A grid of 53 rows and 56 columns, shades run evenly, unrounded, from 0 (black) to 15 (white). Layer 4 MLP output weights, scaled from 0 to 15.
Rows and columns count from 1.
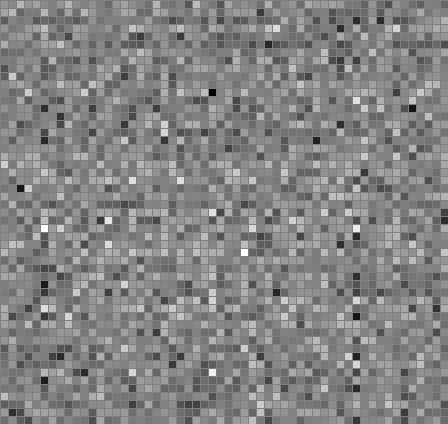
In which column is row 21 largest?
1
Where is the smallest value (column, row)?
27, 12
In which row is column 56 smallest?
28
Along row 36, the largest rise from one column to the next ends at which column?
7
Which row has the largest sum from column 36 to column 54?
38
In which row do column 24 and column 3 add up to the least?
24
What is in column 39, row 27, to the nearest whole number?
9
